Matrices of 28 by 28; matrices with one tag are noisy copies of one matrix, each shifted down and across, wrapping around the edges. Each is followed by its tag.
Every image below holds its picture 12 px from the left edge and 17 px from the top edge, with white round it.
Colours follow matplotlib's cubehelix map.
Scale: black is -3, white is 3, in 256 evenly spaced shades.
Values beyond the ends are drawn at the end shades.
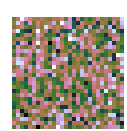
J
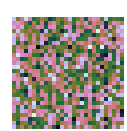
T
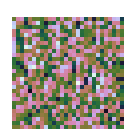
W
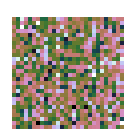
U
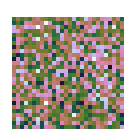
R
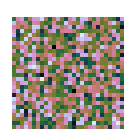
T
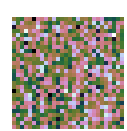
U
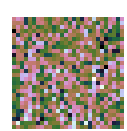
W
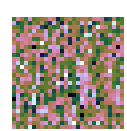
W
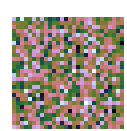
R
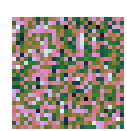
U
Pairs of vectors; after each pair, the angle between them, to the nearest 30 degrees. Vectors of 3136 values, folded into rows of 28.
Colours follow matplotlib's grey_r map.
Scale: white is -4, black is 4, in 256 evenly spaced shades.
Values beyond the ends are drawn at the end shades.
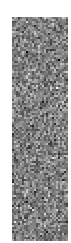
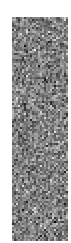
60 degrees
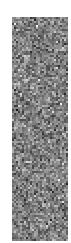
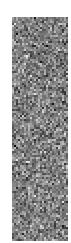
60 degrees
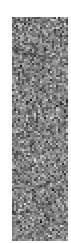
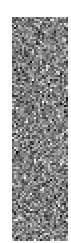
60 degrees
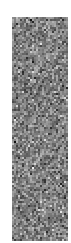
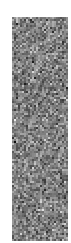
30 degrees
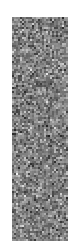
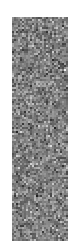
150 degrees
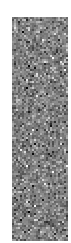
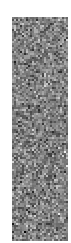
60 degrees
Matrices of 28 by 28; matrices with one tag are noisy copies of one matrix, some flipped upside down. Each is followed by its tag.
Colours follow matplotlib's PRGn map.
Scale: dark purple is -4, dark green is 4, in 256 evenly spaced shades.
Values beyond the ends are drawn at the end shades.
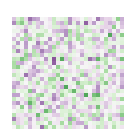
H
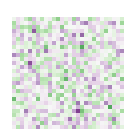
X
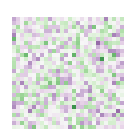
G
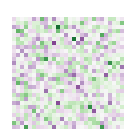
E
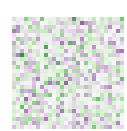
X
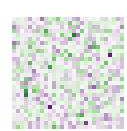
H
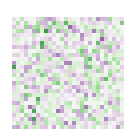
E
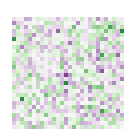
G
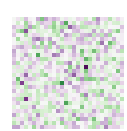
E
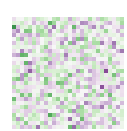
X
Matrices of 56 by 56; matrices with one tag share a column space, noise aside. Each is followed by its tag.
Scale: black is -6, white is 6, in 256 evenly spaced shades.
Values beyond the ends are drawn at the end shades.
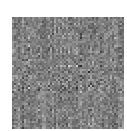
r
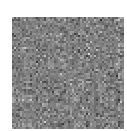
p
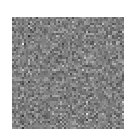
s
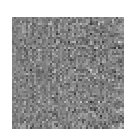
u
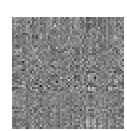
r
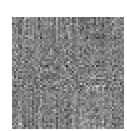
r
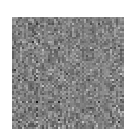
u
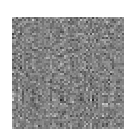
p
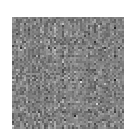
u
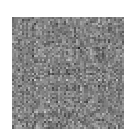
u
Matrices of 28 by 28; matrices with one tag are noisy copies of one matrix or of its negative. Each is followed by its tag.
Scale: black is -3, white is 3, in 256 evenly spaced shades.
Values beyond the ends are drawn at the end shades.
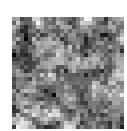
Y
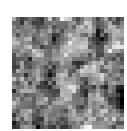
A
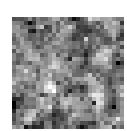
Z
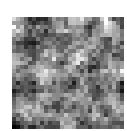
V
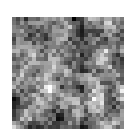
Z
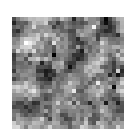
V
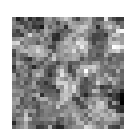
A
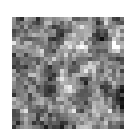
A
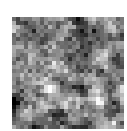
Z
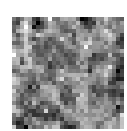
Y
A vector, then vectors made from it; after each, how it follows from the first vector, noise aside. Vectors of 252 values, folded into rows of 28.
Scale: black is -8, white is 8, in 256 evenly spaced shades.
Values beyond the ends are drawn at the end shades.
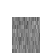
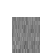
reversed, shrunk.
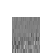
reversed, negated, partly zeroed.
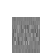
wrapped around, negated, partly zeroed.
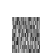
wrapped around, scaled up.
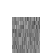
negated.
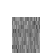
negated.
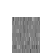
wrapped around, negated, partly zeroed.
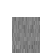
reversed, shrunk.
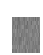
shrunk.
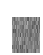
negated.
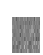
reversed, negated, partly zeroed.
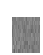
reversed, shrunk.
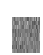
negated.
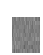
reversed, shrunk.
